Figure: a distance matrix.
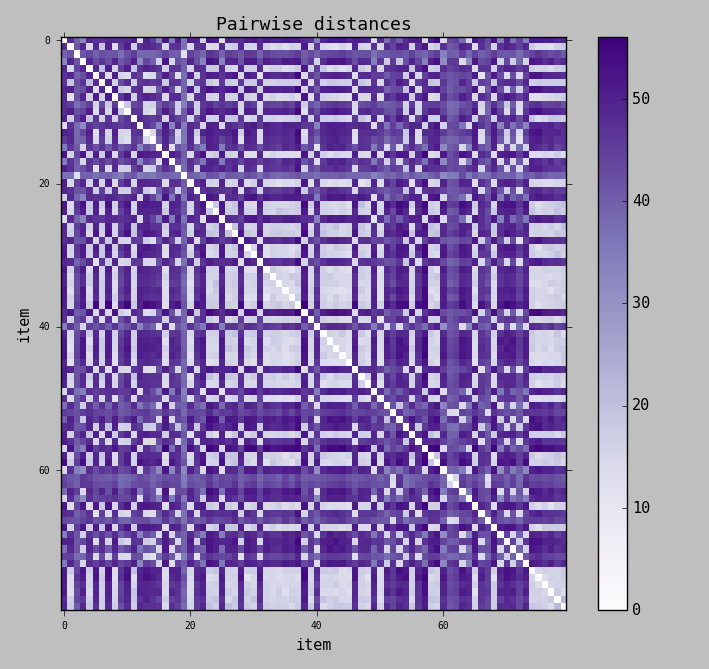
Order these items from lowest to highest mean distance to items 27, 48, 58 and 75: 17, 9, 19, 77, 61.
77, 19, 61, 9, 17
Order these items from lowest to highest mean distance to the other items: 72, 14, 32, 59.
32, 59, 72, 14
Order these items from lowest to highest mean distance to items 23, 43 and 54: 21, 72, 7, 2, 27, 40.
27, 72, 21, 7, 2, 40
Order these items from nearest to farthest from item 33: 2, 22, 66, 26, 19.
26, 19, 2, 66, 22
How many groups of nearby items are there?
6
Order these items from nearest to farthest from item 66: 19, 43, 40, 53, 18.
18, 19, 40, 53, 43
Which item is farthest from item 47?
57
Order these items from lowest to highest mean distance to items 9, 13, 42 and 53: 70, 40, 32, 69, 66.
66, 70, 40, 69, 32
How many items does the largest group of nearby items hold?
39
